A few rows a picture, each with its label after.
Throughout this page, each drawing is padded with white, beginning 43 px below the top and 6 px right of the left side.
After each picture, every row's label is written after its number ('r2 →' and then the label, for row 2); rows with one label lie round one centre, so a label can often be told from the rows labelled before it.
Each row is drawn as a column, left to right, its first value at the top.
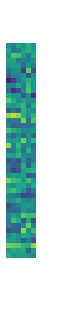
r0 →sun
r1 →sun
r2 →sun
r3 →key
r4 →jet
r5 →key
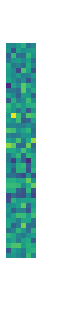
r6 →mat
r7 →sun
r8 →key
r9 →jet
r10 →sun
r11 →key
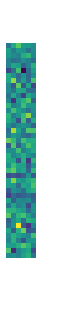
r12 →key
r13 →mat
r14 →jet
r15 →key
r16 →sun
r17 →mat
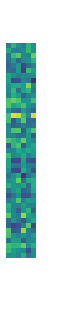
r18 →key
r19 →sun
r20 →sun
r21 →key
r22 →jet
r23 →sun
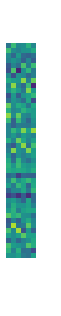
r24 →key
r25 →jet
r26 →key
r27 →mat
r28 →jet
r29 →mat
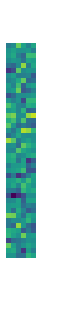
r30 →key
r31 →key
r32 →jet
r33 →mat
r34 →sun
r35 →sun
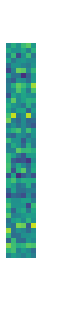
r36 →key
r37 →sun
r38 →jet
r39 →jet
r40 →sun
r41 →jet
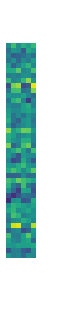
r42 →mat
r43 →jet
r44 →jet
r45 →mat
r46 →mat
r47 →jet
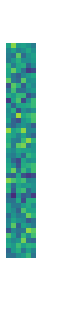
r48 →mat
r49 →jet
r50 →sun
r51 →mat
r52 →key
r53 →key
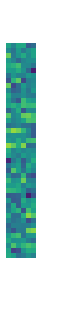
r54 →sun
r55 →mat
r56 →mat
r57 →sun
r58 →key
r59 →key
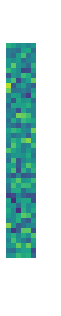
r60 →jet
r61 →mat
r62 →sun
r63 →key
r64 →key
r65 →mat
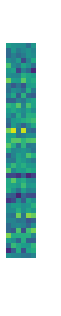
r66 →mat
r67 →mat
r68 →key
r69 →mat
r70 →key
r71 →key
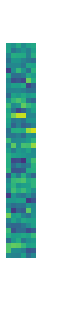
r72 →key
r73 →sun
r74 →sun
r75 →sun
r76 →mat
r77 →mat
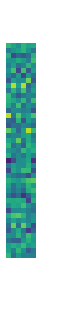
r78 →sun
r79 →jet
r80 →key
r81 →jet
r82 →mat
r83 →sun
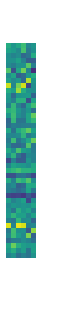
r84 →jet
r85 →key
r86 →jet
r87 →jet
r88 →mat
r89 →key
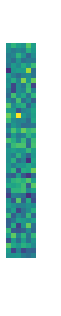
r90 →key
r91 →mat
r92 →sun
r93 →mat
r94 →jet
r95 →mat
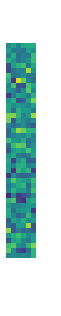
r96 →key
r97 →sun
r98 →mat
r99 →mat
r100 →jet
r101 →sun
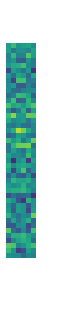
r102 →key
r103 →sun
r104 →mat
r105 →mat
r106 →sun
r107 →key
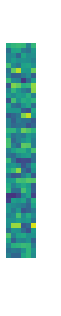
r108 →mat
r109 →jet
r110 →jet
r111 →sun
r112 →sun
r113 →jet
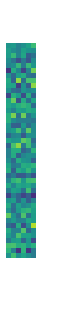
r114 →key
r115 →sun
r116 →mat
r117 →key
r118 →mat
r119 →jet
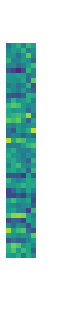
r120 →key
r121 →key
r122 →key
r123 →key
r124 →sun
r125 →mat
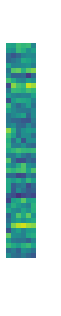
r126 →mat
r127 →jet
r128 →jet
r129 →jet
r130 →jet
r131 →jet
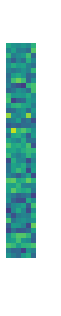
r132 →sun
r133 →mat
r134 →mat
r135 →mat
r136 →sun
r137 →jet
